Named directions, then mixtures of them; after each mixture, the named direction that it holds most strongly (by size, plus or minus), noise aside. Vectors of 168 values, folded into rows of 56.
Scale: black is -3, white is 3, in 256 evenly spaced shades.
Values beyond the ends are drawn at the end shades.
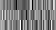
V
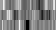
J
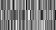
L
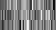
V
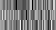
V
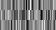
L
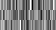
V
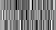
V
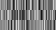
L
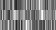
J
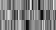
J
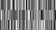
L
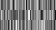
L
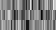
J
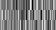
V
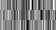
V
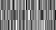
L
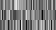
V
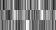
J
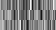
V
